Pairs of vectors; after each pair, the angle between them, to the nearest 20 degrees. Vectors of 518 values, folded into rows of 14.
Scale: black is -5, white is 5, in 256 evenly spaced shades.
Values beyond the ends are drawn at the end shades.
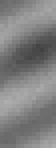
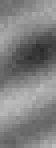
20 degrees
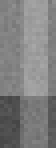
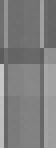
100 degrees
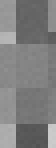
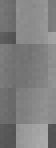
160 degrees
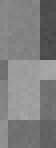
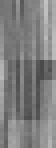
140 degrees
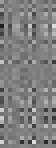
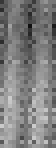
120 degrees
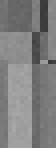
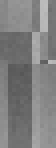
160 degrees
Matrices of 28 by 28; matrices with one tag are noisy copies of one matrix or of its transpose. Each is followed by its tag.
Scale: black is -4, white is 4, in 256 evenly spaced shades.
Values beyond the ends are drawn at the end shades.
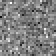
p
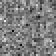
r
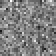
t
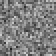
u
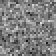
t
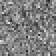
p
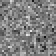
t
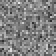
r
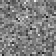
u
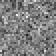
u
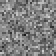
p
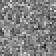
t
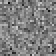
u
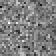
t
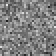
u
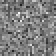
u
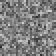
r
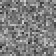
r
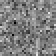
p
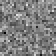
p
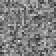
r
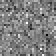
u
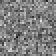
r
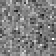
t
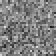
p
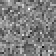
t
